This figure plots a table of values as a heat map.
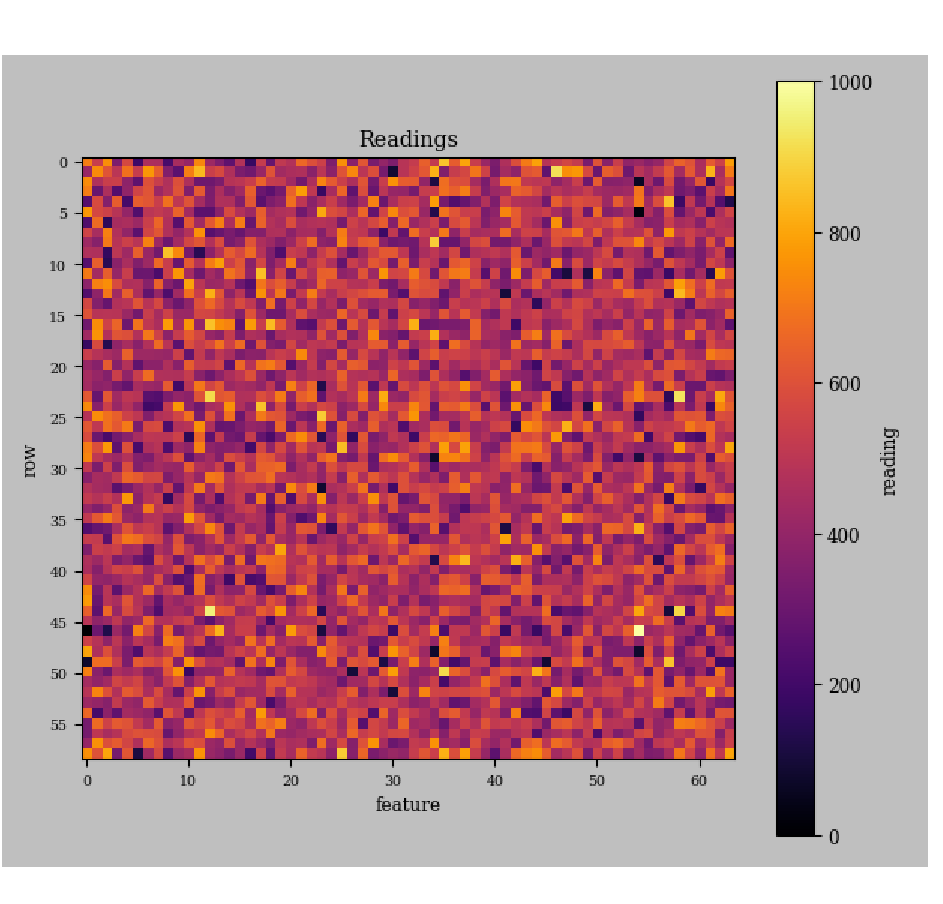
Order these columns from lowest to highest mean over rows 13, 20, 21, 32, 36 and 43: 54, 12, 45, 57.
57, 45, 12, 54
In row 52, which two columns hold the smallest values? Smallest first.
30, 45
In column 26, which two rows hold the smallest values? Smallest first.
50, 27
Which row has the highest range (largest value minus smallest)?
46
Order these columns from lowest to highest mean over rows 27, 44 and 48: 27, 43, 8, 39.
39, 8, 43, 27
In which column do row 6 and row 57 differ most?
2
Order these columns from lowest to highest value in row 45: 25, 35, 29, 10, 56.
35, 29, 10, 25, 56
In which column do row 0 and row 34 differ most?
37
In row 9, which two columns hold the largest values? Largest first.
8, 9
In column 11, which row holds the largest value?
1
